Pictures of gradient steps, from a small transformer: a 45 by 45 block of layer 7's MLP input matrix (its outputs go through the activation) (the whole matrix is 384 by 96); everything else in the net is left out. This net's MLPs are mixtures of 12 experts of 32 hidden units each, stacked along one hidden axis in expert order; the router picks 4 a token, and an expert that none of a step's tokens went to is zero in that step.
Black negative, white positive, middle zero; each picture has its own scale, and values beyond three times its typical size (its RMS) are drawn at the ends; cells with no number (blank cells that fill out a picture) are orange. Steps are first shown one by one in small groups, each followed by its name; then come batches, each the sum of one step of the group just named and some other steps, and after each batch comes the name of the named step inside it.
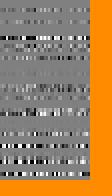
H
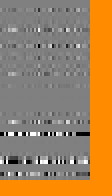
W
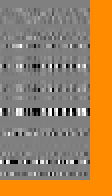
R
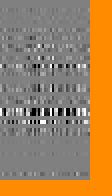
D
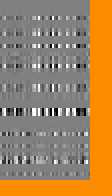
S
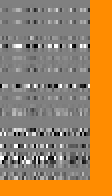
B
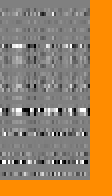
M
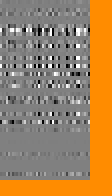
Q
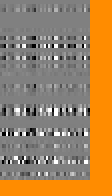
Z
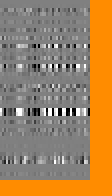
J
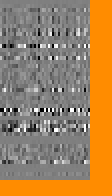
Q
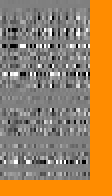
B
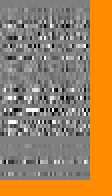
W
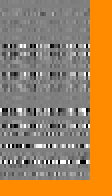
M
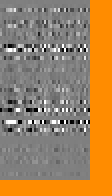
S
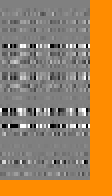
M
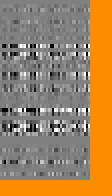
R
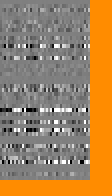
Z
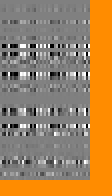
Z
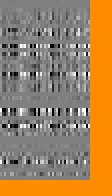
R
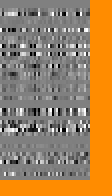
R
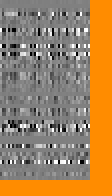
Q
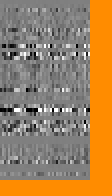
R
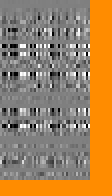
B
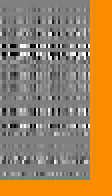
Z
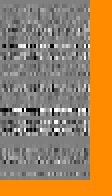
R
